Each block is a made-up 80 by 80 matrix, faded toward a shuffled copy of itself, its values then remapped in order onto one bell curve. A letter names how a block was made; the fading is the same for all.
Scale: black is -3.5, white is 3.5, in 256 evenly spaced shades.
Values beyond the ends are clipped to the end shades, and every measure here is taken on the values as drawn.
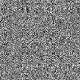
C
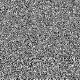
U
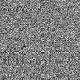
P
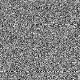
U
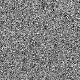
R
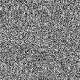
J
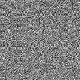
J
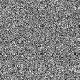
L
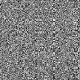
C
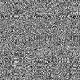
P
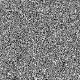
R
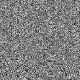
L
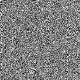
R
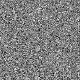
R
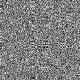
L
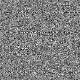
U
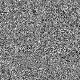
U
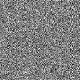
C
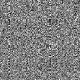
C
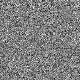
U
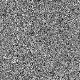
R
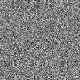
J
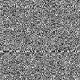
P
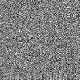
L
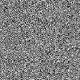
C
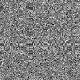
P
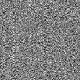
J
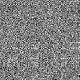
P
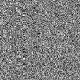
L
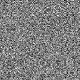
J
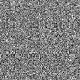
J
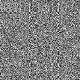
C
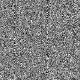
R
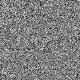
U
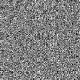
L
